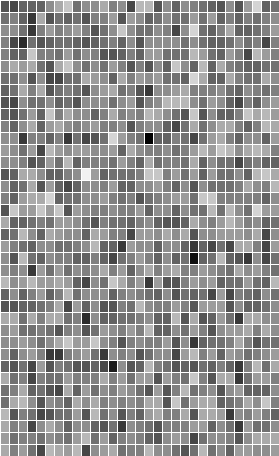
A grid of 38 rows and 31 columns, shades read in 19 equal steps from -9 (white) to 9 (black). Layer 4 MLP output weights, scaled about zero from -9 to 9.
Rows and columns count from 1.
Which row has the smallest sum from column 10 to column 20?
15
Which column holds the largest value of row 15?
1
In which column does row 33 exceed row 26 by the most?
7
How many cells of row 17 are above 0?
9
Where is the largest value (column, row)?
17, 12
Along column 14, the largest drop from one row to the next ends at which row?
3
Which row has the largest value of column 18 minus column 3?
22
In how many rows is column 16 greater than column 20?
16
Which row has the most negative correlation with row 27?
33
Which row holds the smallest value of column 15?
13
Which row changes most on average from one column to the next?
35
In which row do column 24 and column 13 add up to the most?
31
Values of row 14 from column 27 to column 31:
4 1 0 2 2
